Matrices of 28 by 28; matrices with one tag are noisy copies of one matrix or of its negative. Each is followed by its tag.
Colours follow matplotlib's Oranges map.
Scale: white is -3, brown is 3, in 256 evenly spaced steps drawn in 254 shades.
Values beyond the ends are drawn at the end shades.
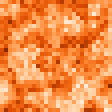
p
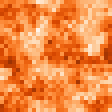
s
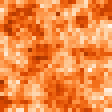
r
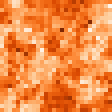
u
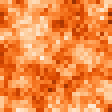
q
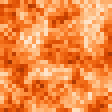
s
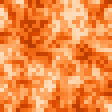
q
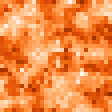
r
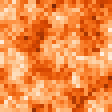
s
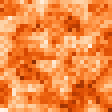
p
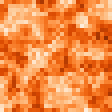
r
